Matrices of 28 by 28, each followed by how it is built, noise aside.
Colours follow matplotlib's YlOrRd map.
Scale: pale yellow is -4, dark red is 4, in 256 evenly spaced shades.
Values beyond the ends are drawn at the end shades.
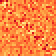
banded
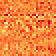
low rank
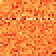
uneven rows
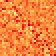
banded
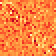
banded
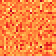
low rank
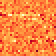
uneven rows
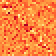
banded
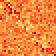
banded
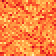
smooth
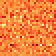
uneven rows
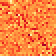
block diagonal
